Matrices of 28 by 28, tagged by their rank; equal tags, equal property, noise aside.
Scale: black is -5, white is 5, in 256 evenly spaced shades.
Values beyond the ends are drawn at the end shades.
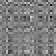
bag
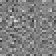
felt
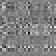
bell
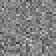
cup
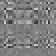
bag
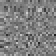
felt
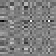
bag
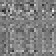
bell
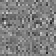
cup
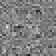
cup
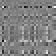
bag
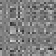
bell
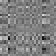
bag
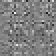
felt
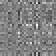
felt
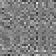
felt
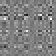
bag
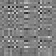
bag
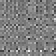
bell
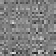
felt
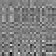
bell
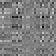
bag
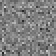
cup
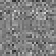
felt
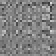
bell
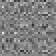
felt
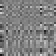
bag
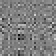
bell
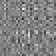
felt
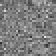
cup
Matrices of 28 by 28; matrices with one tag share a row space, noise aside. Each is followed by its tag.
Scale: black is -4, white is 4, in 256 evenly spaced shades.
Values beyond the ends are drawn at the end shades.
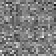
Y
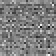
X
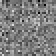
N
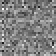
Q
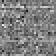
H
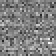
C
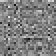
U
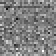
Y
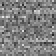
Q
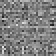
H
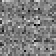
Q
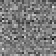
Q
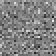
Q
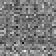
Y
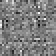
N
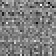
C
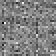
H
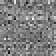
U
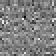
Q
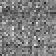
N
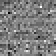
U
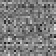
U
